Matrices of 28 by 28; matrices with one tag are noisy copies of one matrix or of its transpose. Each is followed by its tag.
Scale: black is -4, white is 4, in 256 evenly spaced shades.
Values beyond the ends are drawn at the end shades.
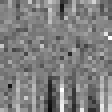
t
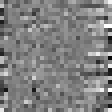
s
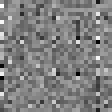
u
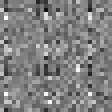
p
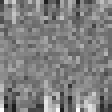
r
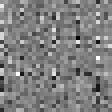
u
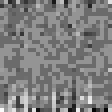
s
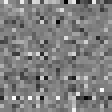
u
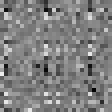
p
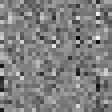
u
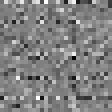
u
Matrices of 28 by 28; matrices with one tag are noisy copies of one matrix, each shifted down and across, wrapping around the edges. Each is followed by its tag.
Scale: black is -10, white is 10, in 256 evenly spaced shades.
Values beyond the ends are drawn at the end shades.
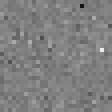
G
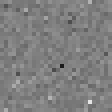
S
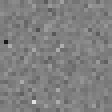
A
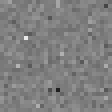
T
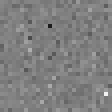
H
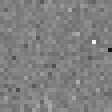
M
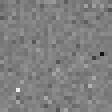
S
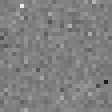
S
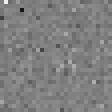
M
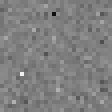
T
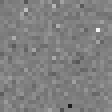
S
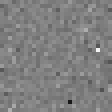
A
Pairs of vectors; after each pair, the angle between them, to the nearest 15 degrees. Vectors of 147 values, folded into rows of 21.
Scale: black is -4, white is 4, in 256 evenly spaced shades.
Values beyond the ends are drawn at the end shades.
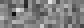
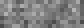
120 degrees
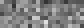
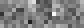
90 degrees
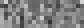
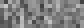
165 degrees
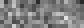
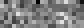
30 degrees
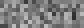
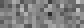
90 degrees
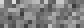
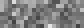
60 degrees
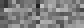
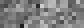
45 degrees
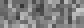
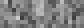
150 degrees
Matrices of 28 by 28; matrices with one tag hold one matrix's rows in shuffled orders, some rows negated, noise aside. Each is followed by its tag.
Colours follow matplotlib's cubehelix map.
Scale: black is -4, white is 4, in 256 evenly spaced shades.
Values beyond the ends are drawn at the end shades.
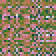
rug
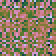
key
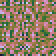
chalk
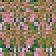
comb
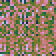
chalk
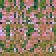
comb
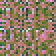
chalk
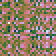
rug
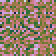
comb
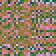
rug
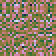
key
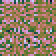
comb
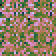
comb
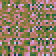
rug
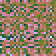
comb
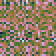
chalk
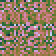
comb
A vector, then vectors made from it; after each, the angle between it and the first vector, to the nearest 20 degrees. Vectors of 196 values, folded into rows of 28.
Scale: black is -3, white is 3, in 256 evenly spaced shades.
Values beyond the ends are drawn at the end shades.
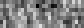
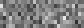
100 degrees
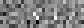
80 degrees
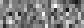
120 degrees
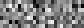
80 degrees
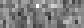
160 degrees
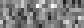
160 degrees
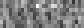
160 degrees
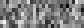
80 degrees
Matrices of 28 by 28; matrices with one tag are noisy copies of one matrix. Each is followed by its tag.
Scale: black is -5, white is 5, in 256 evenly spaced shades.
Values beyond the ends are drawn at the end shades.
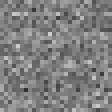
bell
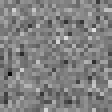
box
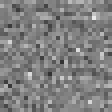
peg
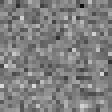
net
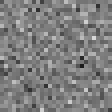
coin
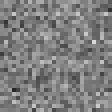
bell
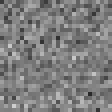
net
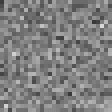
net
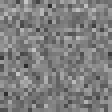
box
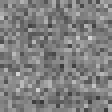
box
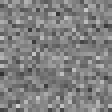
coin
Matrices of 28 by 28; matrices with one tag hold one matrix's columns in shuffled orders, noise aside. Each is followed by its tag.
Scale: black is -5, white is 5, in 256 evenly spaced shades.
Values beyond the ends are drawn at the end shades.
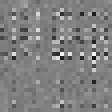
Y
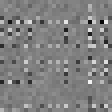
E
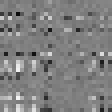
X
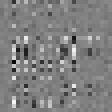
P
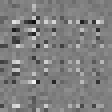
E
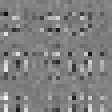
X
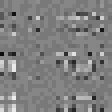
X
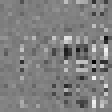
P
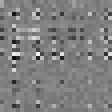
Y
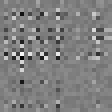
Y
